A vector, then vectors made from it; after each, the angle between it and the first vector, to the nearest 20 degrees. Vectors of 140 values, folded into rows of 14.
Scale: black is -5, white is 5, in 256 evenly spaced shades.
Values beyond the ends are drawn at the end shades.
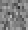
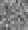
80 degrees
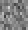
40 degrees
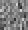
100 degrees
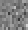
60 degrees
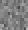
40 degrees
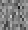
40 degrees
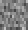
140 degrees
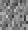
80 degrees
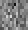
60 degrees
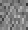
100 degrees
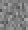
40 degrees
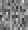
80 degrees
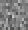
140 degrees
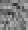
40 degrees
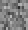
20 degrees
